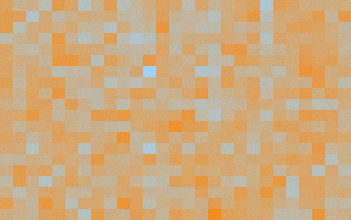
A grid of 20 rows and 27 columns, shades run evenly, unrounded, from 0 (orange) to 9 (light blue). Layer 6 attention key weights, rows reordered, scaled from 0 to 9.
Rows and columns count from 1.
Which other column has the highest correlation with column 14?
16
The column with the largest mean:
7
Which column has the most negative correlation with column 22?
4
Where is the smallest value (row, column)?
20, 17
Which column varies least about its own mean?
27
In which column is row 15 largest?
26
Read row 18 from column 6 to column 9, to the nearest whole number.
5 5 4 4
